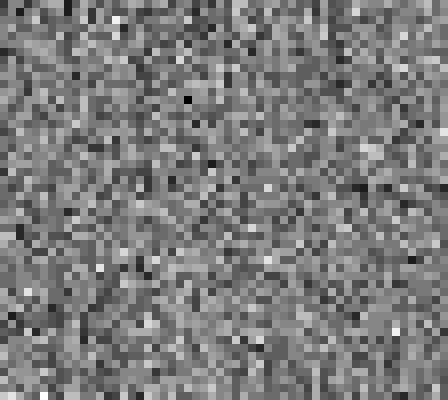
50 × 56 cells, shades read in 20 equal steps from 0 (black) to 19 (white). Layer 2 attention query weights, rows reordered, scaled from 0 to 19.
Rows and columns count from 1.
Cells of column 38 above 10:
14
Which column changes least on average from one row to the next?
35
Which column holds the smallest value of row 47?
20
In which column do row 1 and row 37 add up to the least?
9
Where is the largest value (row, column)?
50, 6
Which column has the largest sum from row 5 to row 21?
11
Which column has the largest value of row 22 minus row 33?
52
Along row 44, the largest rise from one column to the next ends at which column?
26
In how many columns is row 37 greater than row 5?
25
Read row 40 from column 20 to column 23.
6 8 10 13
